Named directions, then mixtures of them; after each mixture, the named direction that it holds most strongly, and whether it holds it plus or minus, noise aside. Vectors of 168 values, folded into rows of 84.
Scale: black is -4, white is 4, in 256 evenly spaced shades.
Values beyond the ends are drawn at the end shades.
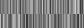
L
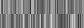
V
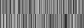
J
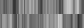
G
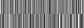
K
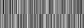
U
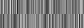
U, minus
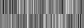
U, plus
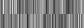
U, minus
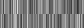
U, plus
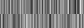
L, minus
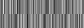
U, minus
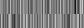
L, minus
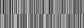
U, plus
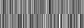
K, plus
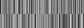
K, minus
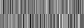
K, plus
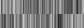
G, minus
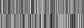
V, minus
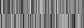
V, minus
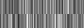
L, minus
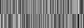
L, plus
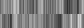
G, minus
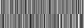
K, plus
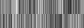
G, minus
